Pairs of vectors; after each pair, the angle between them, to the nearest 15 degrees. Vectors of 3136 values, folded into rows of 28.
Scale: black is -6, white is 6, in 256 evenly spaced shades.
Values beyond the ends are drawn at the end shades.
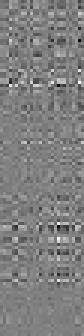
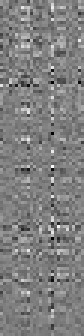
135 degrees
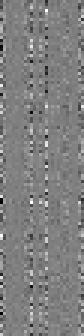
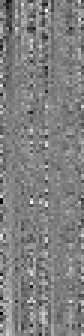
45 degrees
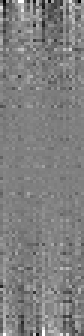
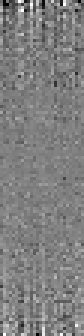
45 degrees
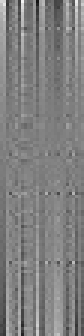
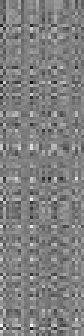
105 degrees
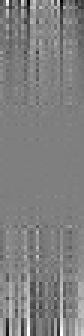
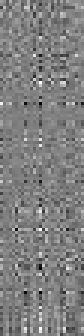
105 degrees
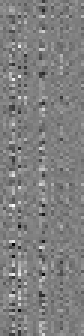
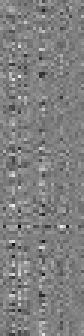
30 degrees
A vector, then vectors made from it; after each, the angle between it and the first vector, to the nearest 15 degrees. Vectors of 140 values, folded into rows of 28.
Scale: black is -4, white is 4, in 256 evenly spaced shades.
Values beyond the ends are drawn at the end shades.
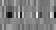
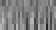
105 degrees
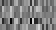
105 degrees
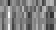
105 degrees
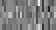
120 degrees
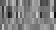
45 degrees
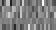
120 degrees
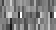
135 degrees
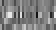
150 degrees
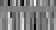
90 degrees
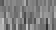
105 degrees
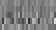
60 degrees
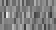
105 degrees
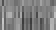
120 degrees
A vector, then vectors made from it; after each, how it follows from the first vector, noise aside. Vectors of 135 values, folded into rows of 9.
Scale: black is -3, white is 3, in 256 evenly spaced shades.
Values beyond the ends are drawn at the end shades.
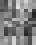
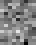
wrapped around, partly zeroed.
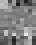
negated, partly zeroed.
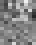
partly zeroed.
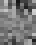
negated, partly zeroed.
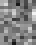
negated, partly zeroed.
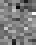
negated, partly zeroed.
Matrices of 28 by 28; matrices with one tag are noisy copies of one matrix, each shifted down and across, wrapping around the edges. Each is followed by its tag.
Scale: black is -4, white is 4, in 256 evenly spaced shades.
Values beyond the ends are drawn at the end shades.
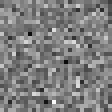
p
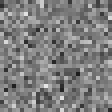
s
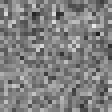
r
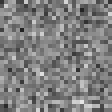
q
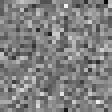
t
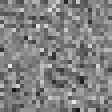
r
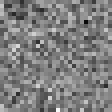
r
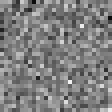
q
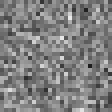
s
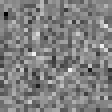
q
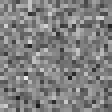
p
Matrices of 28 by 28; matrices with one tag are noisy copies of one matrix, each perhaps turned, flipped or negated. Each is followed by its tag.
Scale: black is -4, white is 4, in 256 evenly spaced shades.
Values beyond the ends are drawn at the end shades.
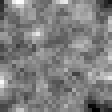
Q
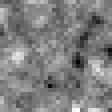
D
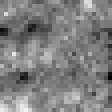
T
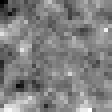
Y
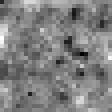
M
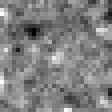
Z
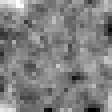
Q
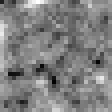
M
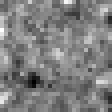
Z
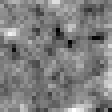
M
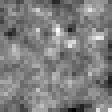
M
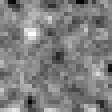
Z
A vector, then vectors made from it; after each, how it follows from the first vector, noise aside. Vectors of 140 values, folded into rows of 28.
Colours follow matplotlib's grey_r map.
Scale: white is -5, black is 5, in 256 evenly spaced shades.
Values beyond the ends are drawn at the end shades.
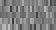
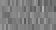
reversed, negated, shrunk.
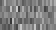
negated.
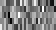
reversed, negated, scaled up.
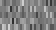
copied.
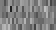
copied.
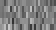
copied.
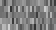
copied.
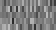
copied.
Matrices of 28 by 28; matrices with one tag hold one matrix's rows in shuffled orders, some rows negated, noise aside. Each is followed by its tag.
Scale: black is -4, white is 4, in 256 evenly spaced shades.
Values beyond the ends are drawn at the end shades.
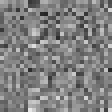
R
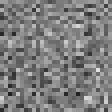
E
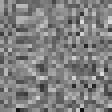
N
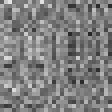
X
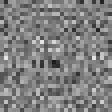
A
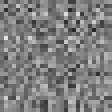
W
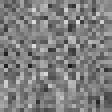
W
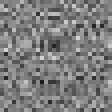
A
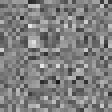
R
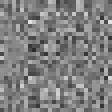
R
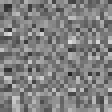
X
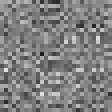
A
